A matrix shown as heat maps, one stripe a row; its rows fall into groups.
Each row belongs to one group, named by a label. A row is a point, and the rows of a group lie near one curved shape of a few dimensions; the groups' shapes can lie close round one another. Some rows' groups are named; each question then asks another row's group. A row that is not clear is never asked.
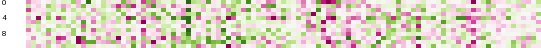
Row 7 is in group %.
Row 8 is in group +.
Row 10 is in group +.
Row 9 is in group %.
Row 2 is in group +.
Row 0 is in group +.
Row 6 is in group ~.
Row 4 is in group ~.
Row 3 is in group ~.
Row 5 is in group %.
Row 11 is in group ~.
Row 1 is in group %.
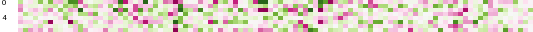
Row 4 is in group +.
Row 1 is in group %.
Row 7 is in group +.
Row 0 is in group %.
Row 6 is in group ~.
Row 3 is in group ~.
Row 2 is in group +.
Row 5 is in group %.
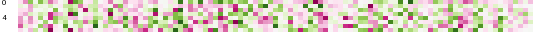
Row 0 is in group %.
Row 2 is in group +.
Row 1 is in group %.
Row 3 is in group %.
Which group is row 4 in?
~
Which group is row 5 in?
+
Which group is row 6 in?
~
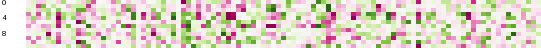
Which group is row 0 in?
+
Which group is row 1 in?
%
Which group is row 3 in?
~
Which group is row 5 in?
%
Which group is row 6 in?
+
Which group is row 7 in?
+
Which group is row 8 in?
+
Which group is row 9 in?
~
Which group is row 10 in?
%
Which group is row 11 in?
~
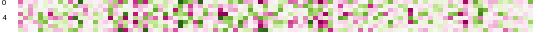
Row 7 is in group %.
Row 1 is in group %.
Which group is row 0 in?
+
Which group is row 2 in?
+
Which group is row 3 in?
~
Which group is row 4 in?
%
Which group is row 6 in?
+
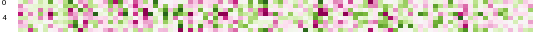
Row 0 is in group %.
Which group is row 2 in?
+
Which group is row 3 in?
~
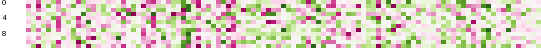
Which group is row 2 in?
+
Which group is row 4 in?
%
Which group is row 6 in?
+
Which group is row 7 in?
~
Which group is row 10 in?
%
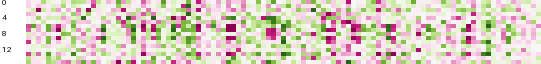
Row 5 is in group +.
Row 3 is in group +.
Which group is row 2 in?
%
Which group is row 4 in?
%
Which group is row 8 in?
~
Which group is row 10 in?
~
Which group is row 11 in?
+
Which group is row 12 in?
~
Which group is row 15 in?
%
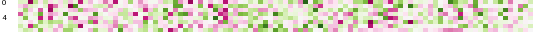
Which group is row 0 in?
%
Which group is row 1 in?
%
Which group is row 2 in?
+
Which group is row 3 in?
~
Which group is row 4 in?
+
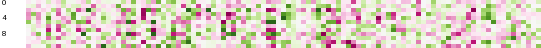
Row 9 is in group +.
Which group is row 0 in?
~
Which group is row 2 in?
+
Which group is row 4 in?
~
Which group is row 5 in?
%
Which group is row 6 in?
+
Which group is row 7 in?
+
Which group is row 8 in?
%
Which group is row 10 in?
+
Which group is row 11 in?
~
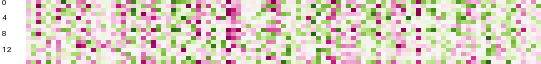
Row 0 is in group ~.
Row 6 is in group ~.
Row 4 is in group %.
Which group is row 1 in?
%
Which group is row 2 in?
~
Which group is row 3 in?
~
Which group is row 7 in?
~
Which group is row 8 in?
%
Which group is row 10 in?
+
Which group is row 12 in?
+
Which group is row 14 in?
+
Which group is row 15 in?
~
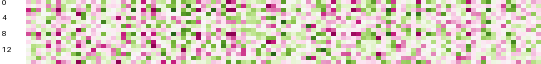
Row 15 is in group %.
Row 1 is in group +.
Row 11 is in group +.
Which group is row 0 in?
~
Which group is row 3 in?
%
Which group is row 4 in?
%
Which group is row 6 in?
~
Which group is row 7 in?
%
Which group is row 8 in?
~
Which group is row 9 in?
%
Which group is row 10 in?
+
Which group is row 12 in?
+
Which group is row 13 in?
%
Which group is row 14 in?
~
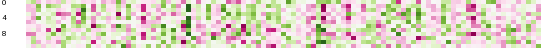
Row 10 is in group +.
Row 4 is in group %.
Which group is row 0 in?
+
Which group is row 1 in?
%
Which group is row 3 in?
%
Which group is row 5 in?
%
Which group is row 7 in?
+
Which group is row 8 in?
+
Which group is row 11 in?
~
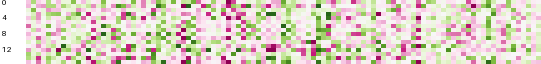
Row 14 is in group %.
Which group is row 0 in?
~
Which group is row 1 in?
+
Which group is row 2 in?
+
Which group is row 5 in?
+
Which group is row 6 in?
~
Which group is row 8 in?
~
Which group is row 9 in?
+
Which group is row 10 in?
~
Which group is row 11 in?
~
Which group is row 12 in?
+
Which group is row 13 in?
~
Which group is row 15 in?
+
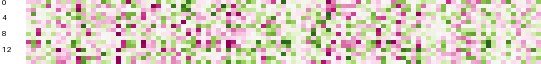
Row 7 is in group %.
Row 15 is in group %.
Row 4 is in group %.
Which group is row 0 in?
~
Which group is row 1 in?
+
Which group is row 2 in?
%
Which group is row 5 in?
+
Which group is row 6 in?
%
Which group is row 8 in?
%
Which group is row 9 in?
~
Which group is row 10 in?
~
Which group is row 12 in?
%
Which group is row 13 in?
~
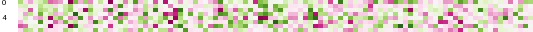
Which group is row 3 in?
%
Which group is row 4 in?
+
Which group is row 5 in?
~
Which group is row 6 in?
%
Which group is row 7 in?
~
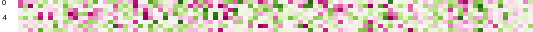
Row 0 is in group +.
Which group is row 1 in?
~
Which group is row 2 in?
+
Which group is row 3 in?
+
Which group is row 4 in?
+
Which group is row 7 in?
~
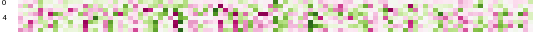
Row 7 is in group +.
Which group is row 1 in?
~
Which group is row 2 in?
+
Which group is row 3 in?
+
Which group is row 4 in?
~
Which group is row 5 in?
+
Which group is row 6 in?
+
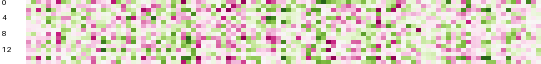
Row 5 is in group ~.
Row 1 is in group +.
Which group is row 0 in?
+
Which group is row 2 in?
~
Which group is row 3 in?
~
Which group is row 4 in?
%
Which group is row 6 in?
%
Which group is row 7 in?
~
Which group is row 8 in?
+
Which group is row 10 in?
~
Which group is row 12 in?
~
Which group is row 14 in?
~
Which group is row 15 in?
+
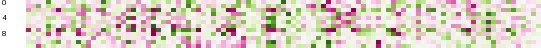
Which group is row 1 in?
%
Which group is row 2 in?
~
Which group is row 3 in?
+
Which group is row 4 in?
%
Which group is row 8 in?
+
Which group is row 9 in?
+
